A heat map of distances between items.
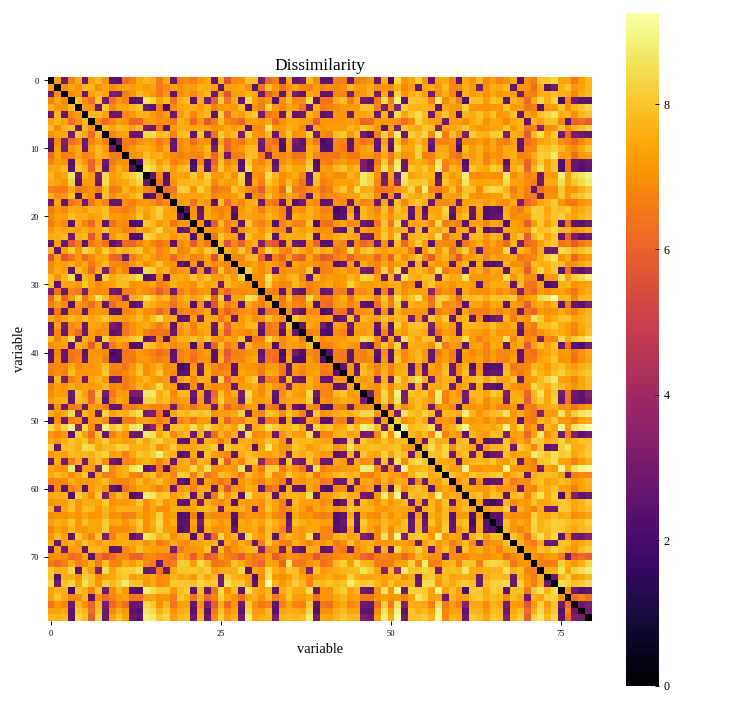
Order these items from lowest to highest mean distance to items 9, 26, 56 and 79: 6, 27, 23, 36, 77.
36, 77, 23, 6, 27
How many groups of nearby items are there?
8
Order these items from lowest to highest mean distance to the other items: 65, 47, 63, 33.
33, 47, 65, 63
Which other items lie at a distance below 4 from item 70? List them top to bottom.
6, 58, 76
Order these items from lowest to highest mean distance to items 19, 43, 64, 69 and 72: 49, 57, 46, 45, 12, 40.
45, 40, 57, 49, 12, 46
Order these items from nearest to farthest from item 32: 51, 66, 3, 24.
24, 3, 66, 51
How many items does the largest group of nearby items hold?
19
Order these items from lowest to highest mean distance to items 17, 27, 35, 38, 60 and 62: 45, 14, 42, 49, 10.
42, 45, 14, 49, 10
